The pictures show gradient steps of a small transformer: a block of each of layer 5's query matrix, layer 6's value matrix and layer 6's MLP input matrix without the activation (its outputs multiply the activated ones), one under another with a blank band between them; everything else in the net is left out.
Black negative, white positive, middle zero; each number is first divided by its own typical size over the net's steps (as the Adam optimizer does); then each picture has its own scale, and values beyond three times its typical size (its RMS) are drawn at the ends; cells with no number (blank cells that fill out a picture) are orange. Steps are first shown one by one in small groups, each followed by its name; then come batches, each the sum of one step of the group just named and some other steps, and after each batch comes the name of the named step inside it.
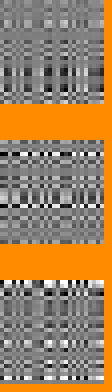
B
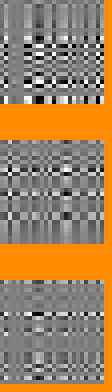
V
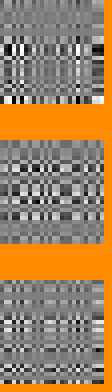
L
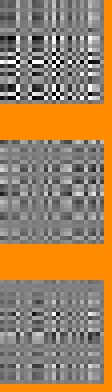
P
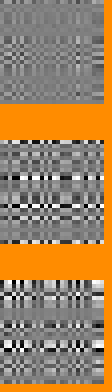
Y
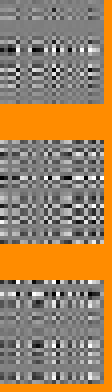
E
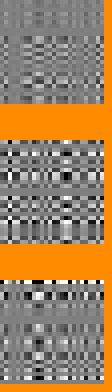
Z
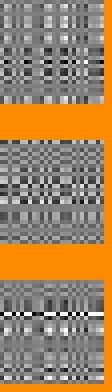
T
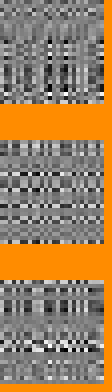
B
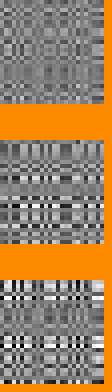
Y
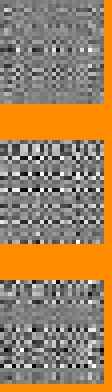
E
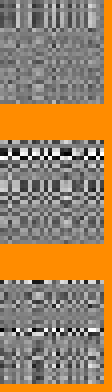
Z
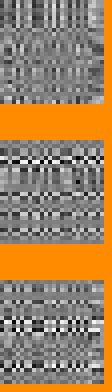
L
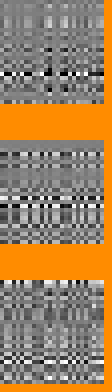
B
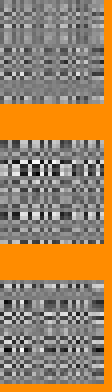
T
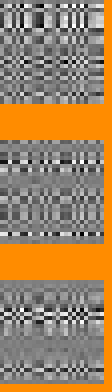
T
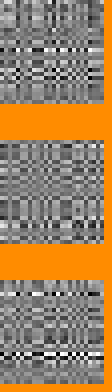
E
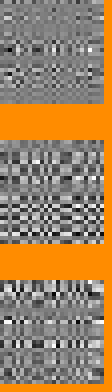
E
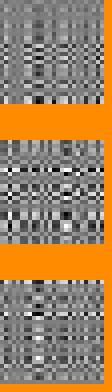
V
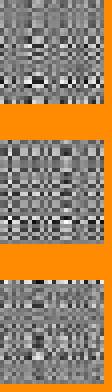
Z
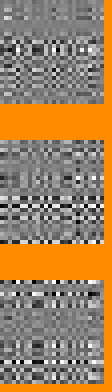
E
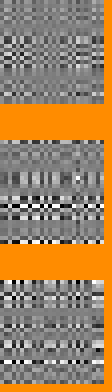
Y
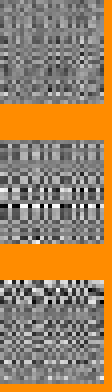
B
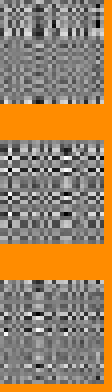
V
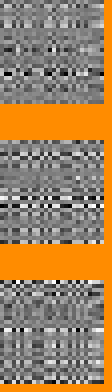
E
